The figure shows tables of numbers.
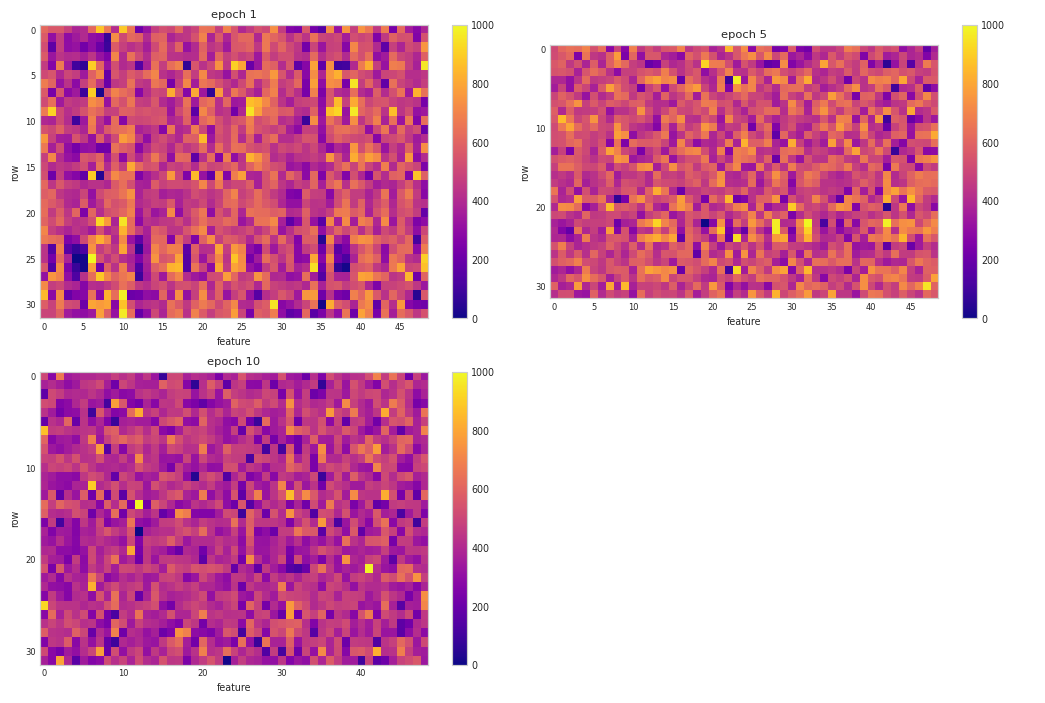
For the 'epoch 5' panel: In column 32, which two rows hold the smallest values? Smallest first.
0, 1
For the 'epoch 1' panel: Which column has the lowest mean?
35
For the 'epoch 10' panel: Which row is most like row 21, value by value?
7
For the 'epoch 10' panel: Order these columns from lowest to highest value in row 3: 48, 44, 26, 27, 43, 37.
48, 37, 43, 26, 27, 44
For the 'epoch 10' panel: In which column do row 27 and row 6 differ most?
0
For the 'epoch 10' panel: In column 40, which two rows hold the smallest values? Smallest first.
31, 17
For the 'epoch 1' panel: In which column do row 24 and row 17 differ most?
37
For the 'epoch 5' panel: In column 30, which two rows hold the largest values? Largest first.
20, 12
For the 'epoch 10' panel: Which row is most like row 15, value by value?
28
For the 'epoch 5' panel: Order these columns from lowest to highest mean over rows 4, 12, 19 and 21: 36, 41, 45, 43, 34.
36, 34, 43, 41, 45
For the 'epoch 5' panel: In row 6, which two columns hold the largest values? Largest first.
35, 47
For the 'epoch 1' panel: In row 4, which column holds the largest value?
48
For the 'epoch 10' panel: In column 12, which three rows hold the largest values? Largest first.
14, 4, 9
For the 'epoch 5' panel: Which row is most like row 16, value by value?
17
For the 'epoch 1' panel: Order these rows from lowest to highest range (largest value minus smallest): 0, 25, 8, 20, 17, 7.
17, 20, 8, 0, 7, 25
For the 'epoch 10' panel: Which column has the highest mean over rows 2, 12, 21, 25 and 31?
41
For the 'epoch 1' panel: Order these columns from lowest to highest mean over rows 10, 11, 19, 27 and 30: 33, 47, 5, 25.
47, 5, 33, 25
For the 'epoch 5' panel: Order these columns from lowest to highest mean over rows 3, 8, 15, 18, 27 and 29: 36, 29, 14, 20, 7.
7, 29, 36, 20, 14
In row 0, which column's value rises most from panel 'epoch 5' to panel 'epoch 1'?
7
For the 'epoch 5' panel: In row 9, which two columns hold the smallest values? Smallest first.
42, 45
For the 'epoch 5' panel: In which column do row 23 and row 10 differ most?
28
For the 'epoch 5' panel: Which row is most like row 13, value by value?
5
